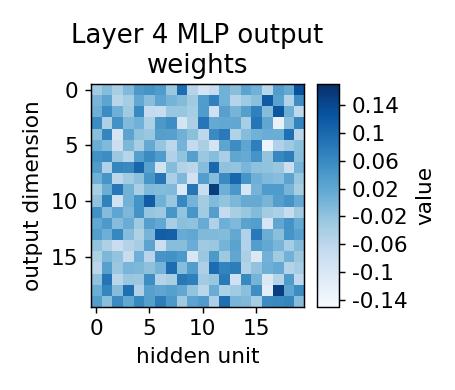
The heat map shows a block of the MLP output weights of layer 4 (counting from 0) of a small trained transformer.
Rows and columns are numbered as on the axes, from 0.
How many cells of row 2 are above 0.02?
7
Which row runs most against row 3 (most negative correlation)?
10
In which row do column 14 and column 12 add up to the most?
17
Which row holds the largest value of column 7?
13
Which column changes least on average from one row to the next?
0
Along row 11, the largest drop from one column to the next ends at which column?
12
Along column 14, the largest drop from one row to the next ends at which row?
9
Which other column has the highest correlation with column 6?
18
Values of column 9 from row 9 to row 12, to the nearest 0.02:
0.08 0 0.04 -0.02
